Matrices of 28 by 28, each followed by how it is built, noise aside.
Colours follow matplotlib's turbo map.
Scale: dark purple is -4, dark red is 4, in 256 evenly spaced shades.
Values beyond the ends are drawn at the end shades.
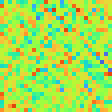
Toeplitz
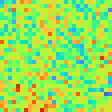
smooth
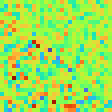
lower triangular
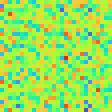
repeating rows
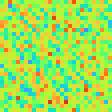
Toeplitz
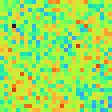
smooth
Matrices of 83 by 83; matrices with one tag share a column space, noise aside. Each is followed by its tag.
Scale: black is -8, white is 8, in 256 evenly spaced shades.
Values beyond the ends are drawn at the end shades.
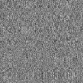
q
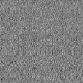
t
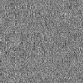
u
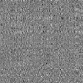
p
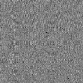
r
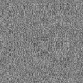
u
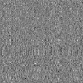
t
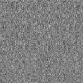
r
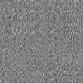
p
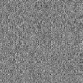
r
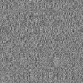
q
